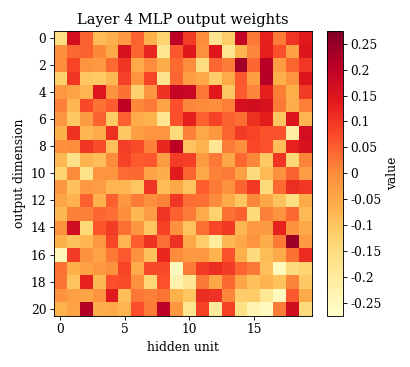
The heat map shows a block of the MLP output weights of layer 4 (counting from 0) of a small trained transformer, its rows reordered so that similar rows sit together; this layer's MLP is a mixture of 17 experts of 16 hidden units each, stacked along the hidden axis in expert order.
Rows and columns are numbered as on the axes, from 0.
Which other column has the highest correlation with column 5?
16
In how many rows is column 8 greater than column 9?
8
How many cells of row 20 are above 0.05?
6
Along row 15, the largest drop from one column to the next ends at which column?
19
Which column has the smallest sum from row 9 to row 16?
0
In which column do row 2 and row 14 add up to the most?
1
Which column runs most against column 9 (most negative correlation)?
13
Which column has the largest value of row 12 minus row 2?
11
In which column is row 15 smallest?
12
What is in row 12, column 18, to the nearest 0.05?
-0.15
